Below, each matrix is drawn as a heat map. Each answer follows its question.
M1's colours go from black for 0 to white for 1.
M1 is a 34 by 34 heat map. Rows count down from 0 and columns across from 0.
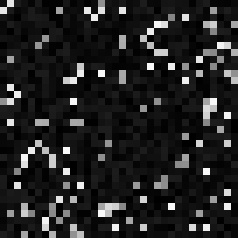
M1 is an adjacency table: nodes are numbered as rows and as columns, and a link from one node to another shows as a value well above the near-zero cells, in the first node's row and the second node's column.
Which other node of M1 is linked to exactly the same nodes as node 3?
node 7
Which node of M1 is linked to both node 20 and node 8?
node 28
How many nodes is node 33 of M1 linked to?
4
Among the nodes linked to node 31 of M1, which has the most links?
node 6
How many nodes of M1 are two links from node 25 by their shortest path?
3
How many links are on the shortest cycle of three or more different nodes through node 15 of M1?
4
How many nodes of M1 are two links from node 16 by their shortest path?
10
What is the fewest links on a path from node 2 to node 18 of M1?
6
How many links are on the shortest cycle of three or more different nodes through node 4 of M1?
4
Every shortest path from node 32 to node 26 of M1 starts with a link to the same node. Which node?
node 10
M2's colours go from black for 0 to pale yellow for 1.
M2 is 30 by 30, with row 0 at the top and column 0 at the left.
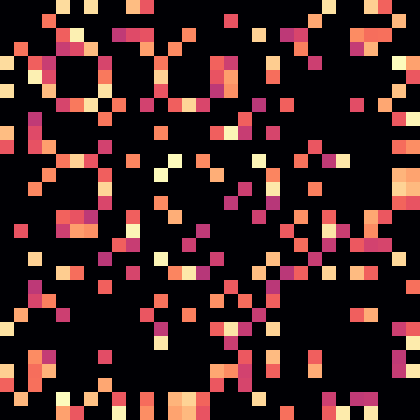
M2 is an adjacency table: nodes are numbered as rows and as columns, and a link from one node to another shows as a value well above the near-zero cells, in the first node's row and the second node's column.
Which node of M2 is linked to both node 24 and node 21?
node 11
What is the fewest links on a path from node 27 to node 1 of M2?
4
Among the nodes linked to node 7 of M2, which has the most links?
node 4
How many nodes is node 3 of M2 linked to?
9
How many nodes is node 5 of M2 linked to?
8
